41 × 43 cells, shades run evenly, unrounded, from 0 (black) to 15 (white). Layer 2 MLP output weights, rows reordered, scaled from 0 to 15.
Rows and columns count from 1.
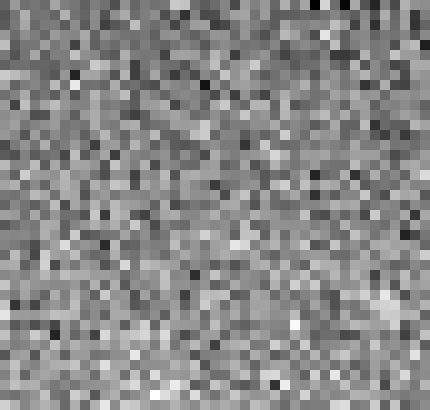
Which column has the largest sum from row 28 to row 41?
17
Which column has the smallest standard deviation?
3
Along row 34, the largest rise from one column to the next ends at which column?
11
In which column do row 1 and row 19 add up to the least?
35
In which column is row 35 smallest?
22
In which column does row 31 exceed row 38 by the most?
39
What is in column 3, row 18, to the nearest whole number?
12
